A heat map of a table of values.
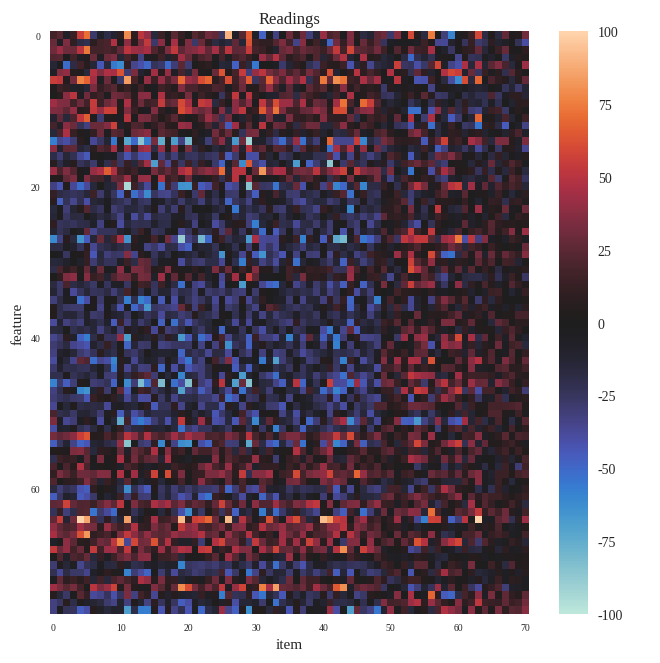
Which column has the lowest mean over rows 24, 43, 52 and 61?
33
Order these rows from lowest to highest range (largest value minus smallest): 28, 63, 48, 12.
28, 48, 12, 63
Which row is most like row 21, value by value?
36
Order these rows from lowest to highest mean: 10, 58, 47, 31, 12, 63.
47, 63, 12, 31, 10, 58
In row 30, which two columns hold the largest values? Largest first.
53, 56
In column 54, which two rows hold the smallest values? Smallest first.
51, 10
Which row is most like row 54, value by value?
20
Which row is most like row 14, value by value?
46
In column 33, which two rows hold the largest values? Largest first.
73, 10
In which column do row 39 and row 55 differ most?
41
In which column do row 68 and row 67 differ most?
43
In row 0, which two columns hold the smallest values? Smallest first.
59, 31
